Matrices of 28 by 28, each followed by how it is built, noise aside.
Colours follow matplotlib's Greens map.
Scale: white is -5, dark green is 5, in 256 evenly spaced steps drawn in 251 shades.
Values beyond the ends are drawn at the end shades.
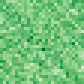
Toeplitz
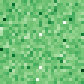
sparse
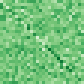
diagonal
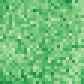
smooth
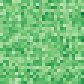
blocks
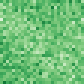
smooth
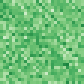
Toeplitz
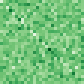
diagonal
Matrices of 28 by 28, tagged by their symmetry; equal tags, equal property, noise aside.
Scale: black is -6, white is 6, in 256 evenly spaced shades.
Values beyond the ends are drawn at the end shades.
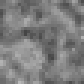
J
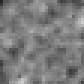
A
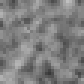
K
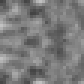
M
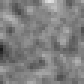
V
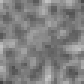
A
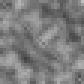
J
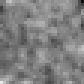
V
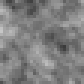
V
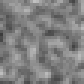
V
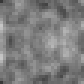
M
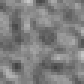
J
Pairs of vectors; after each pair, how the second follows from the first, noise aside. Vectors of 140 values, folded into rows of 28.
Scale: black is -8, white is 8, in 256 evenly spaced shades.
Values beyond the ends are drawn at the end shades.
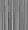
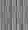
wrapped around, negated.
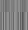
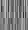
reversed, negated, scaled up.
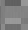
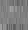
reversed, partly zeroed.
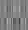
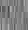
wrapped around.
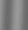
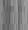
wrapped around, negated.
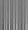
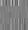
reversed, partly zeroed.
